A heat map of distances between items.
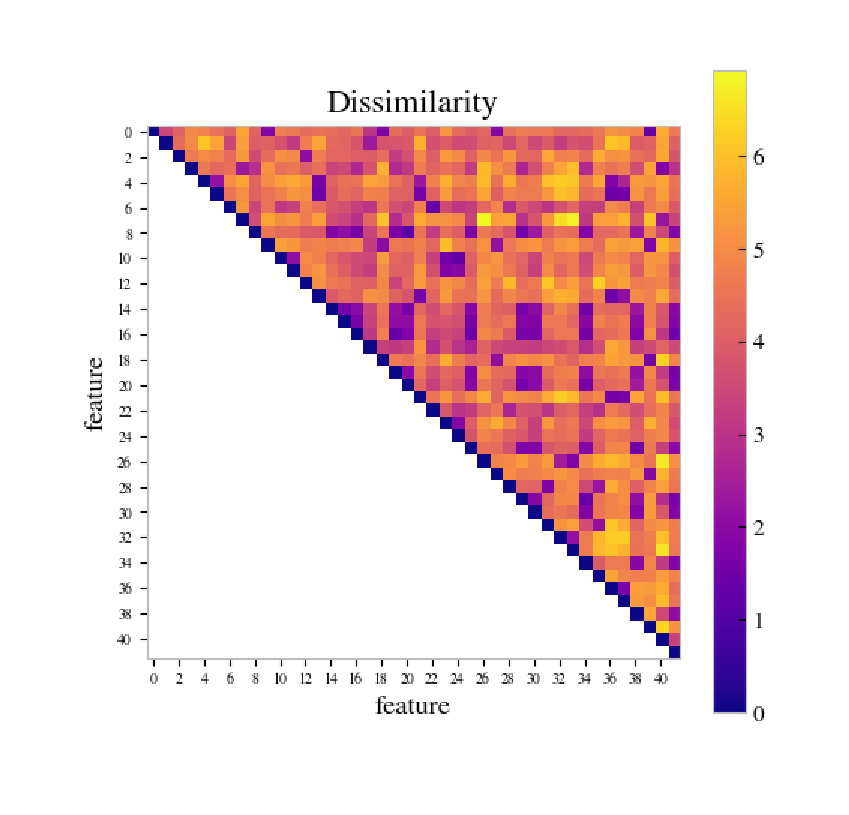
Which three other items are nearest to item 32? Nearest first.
33, 26, 1
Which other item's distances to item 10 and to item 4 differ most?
23
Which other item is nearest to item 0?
39
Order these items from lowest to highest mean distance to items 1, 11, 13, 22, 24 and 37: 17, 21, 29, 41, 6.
6, 17, 21, 41, 29
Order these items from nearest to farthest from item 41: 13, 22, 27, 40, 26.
40, 22, 13, 27, 26
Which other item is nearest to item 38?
25
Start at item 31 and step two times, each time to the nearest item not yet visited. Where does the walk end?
35
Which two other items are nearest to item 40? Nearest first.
3, 7
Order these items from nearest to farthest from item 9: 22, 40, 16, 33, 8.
22, 8, 16, 33, 40
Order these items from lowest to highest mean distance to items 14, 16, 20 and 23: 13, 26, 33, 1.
1, 13, 33, 26
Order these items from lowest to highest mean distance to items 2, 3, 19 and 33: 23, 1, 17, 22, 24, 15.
15, 17, 22, 1, 24, 23
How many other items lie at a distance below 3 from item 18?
4
